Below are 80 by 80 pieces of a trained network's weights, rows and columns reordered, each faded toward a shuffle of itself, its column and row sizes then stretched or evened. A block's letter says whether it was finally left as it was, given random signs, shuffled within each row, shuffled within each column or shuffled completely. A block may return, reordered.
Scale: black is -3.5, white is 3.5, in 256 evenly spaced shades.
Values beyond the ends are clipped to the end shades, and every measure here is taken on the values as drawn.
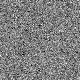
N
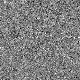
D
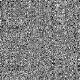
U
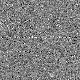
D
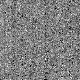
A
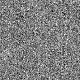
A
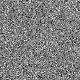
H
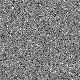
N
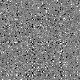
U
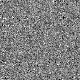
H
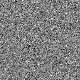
A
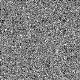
H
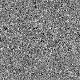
D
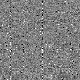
U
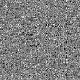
U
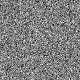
N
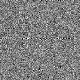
U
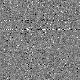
H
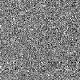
U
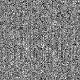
U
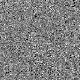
U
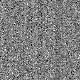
A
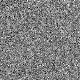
D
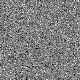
A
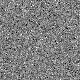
N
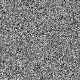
D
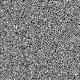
N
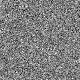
N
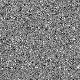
D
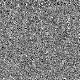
H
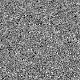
D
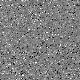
D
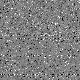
D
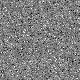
N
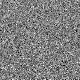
D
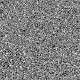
D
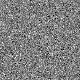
A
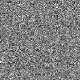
U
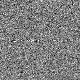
D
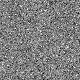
N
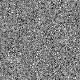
A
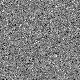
N
